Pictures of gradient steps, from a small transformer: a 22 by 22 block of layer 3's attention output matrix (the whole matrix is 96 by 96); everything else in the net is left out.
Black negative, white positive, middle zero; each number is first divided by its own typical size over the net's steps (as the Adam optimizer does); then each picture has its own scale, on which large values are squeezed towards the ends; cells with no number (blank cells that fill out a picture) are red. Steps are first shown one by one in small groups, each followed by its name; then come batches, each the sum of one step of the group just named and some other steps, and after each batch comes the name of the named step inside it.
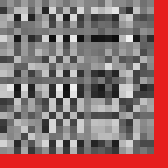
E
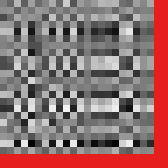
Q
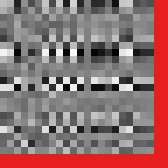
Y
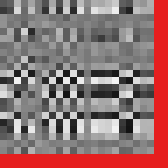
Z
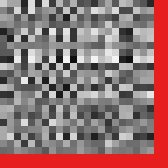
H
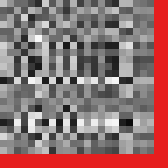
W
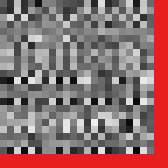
W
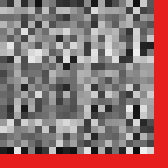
H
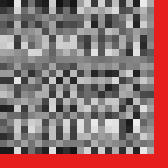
Z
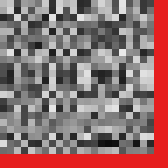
Q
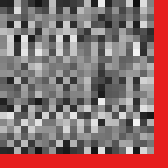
E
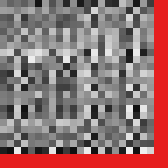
H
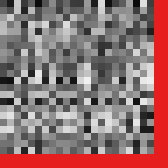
W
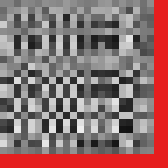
E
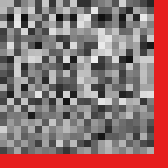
H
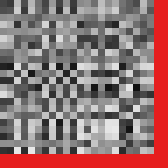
Z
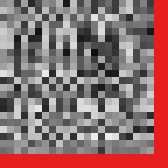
Y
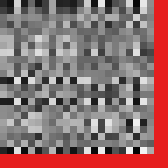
W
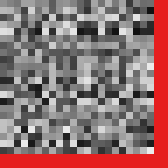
Q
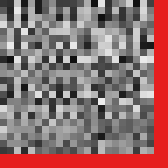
H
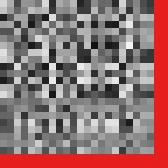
W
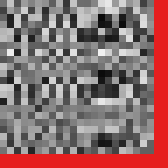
E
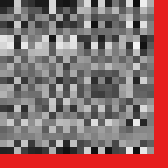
E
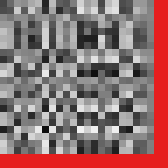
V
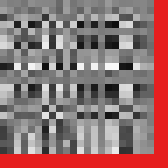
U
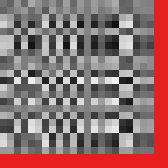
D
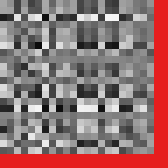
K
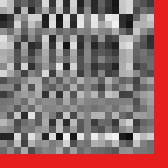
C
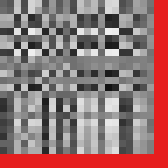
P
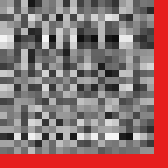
C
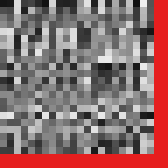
V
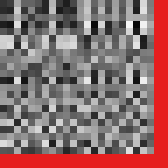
V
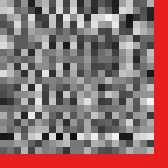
C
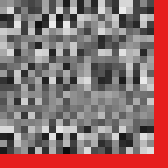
C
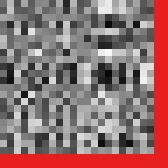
P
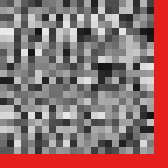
C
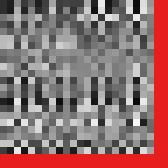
K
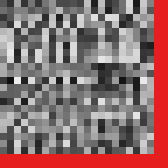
C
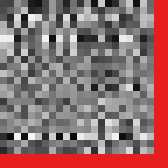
C
